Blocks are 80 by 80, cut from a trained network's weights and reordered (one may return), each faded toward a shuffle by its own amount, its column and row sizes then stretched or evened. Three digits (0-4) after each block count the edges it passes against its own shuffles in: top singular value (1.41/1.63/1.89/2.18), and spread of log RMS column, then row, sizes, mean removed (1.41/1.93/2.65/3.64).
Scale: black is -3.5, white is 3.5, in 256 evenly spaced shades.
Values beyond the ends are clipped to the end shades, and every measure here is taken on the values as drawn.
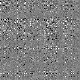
1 3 3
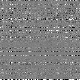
3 2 4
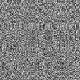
4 2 0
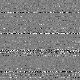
3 0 4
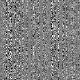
1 4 0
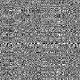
3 1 3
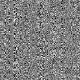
2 3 0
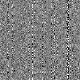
2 4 0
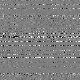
2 1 4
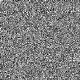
1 0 2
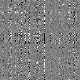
2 4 2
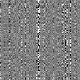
4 4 1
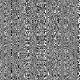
3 4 0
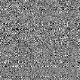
2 2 3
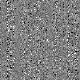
1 3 0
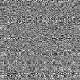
3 1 3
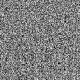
2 0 0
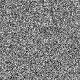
1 0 0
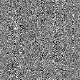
1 3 0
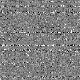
3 0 3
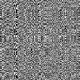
4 3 0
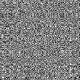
3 1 2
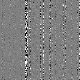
3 4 0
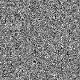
1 2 0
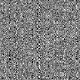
2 3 1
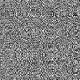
4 2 1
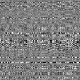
4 1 4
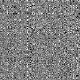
2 3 2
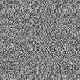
4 1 1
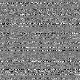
1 0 4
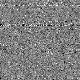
2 0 2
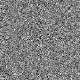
1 2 1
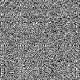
2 1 2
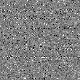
2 1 2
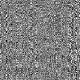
3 3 0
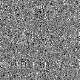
2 1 1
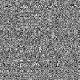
3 1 2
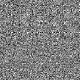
2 1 2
